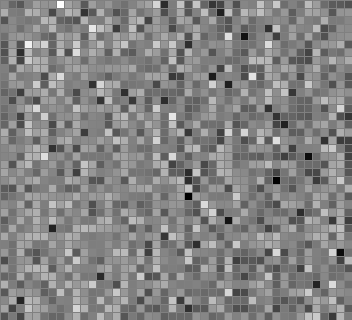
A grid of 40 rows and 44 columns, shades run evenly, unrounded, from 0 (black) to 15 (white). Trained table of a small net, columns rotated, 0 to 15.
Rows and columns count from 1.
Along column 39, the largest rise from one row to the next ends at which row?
40
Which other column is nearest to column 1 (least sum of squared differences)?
9
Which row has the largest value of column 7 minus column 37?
28
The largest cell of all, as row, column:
1, 8
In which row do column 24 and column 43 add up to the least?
25
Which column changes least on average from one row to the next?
38
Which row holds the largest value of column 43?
14
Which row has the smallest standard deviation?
30
